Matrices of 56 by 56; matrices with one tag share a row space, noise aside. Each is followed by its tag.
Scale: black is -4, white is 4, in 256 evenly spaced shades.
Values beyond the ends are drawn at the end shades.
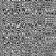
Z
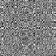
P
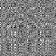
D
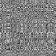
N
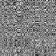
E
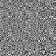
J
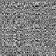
E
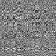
E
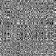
N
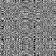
P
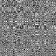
E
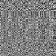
J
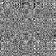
P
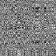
E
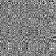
J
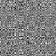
D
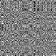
P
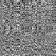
Z
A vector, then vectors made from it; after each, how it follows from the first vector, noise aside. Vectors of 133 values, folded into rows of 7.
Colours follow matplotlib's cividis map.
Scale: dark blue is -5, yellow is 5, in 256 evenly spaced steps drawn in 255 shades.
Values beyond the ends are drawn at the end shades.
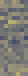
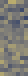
wrapped around.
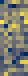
wrapped around, negated, scaled up.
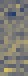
wrapped around.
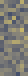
sign-scrambled.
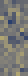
sign-scrambled.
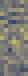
negated.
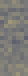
shrunk.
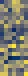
wrapped around, negated, scaled up.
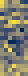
scaled up.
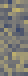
wrapped around.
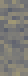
shrunk.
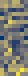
scaled up.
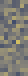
sign-scrambled.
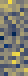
reversed, scaled up.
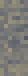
shrunk.
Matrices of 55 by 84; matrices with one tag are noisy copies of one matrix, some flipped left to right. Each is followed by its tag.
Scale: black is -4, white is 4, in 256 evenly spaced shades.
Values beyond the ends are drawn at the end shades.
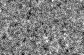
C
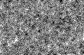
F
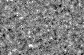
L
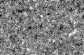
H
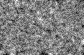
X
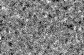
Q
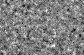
L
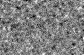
Q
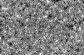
Q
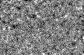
Q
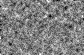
Q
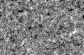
H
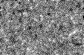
H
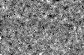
Q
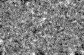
X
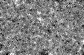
X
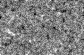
H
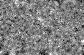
X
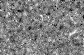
H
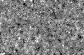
C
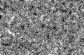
H
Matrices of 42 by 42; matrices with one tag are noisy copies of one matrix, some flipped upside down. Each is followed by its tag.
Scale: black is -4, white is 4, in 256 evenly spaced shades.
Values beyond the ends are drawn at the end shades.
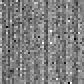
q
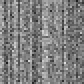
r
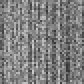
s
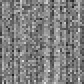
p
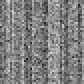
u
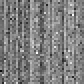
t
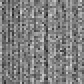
q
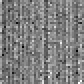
q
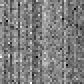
r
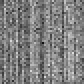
t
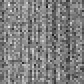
s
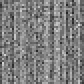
p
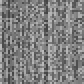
q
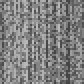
s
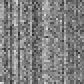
r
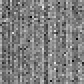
q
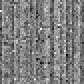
p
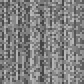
t
